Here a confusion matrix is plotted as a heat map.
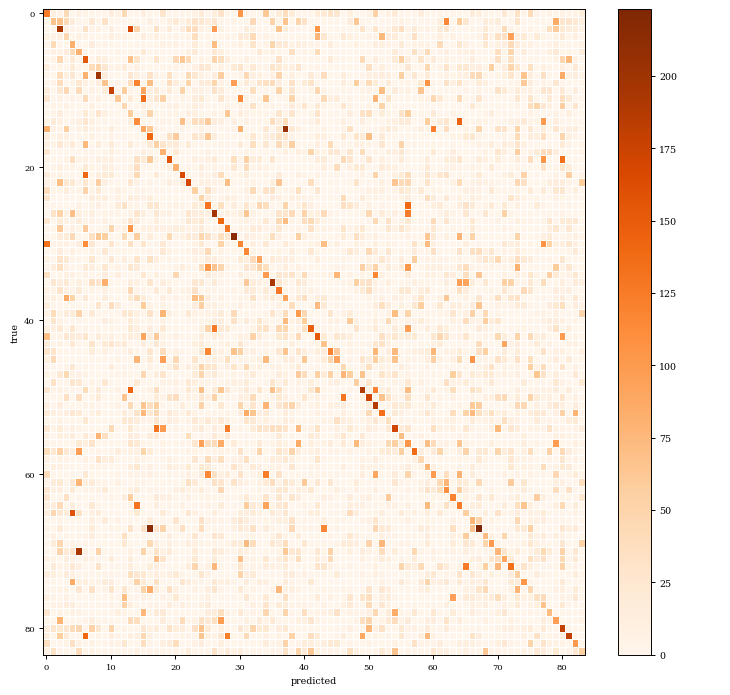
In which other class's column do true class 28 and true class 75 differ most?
13
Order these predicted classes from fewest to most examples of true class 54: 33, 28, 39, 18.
33, 39, 18, 28
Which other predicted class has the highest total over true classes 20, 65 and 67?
16
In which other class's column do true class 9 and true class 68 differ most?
14
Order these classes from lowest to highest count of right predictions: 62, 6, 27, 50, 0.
62, 0, 27, 6, 50
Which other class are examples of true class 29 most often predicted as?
64
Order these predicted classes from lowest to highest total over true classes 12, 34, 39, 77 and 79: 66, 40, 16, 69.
69, 16, 66, 40
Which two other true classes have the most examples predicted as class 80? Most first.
19, 42
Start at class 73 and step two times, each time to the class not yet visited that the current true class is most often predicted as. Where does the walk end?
0
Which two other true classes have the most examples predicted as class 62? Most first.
1, 61
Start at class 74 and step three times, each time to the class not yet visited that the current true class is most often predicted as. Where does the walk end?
56
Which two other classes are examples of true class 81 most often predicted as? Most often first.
6, 28
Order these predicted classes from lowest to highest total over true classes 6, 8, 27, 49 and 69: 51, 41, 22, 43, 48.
48, 43, 41, 22, 51
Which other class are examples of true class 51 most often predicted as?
34
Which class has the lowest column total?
11
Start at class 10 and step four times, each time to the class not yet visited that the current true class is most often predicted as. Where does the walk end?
72
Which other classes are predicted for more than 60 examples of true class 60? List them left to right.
25, 34, 51, 64
